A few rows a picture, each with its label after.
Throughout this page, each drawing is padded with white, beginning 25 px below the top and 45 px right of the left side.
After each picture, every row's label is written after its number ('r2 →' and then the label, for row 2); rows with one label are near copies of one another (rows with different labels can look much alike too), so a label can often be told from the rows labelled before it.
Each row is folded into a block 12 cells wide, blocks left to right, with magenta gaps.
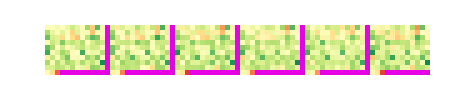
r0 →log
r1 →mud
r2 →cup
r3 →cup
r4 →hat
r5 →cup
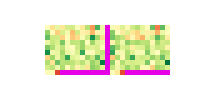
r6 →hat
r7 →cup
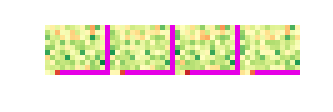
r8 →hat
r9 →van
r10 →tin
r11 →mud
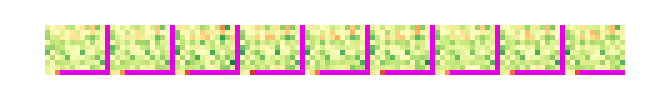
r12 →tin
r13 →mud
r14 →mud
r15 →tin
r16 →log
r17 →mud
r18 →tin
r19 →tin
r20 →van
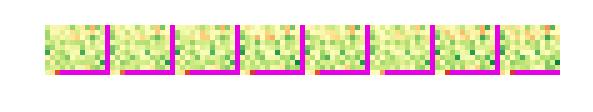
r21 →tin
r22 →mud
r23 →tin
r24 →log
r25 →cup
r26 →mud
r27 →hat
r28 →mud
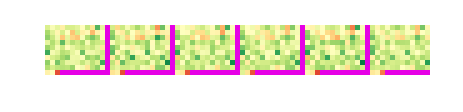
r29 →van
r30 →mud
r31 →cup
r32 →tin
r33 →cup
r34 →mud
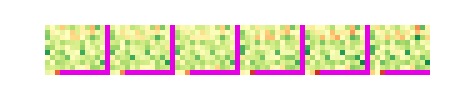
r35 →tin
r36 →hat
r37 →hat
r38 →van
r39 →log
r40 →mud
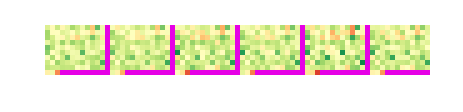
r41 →mud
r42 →cup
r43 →cup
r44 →tin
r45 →mud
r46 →hat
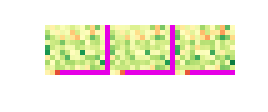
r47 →log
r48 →log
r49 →mud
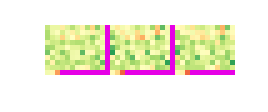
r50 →tin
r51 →log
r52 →cup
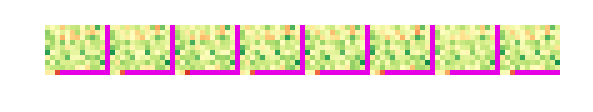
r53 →van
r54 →tin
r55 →van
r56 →mud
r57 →hat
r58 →log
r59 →mud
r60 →hat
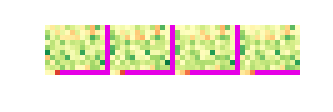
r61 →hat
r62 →log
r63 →log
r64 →log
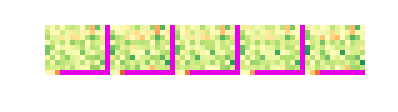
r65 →mud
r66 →cup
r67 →mud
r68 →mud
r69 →log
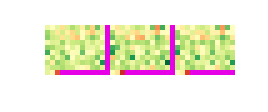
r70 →tin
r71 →cup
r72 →cup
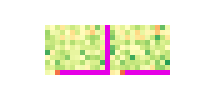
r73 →van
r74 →mud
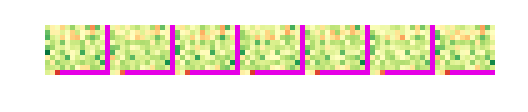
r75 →tin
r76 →cup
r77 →mud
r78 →van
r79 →van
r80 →log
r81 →cup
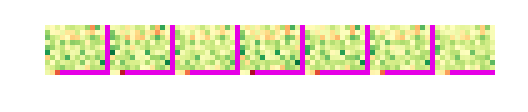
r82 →cup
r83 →van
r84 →van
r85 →hat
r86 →log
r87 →cup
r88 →log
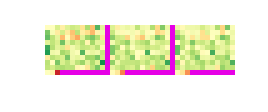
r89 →van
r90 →log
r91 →log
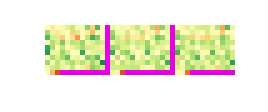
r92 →log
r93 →tin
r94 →cup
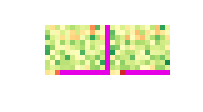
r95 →mud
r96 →van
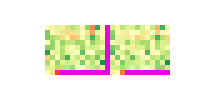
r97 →cup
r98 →mud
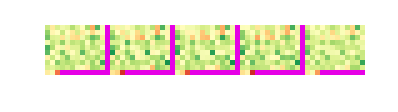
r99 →mud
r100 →log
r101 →log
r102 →van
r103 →mud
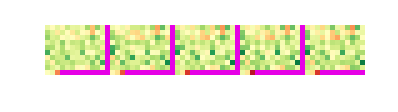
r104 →hat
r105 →cup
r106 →tin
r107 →tin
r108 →tin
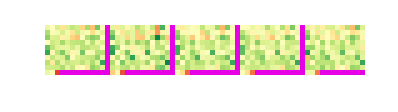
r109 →tin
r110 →mud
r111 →log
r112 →log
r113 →hat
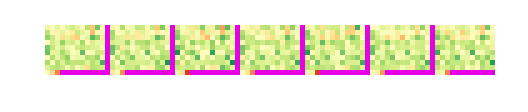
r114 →log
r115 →mud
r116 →tin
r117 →cup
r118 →van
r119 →log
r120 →hat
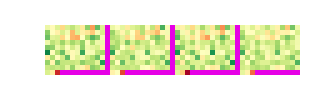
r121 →tin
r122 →van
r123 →tin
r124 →tin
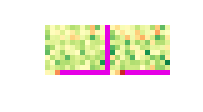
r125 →mud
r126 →log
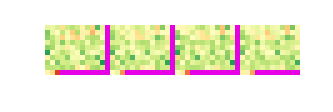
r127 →van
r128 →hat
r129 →cup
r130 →log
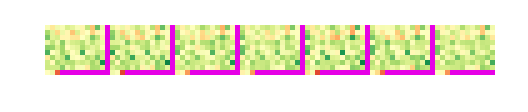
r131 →hat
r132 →hat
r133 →mud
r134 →mud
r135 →mud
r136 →log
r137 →mud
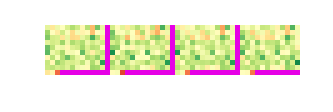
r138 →mud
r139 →van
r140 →hat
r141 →hat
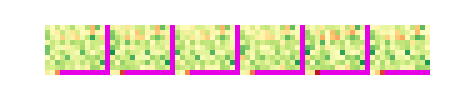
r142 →mud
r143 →van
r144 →hat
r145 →cup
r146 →van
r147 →log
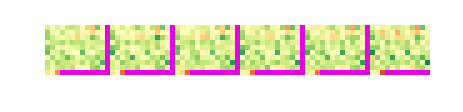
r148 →mud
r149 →mud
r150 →log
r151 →tin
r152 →tin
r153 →hat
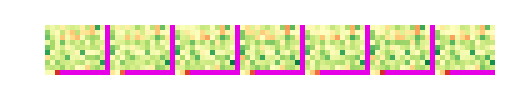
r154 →van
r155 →mud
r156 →log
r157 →cup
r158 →log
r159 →cup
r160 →log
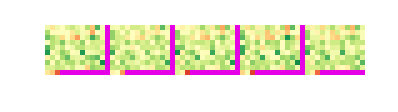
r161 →log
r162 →van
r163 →tin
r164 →mud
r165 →tin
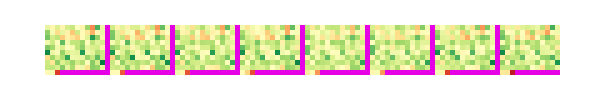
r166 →hat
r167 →hat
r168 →tin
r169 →log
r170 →mud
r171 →mud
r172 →tin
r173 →van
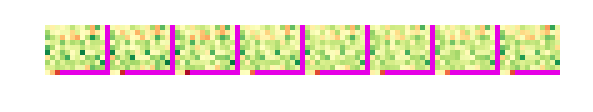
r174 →log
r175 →hat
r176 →van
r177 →hat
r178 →tin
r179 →van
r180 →van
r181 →cup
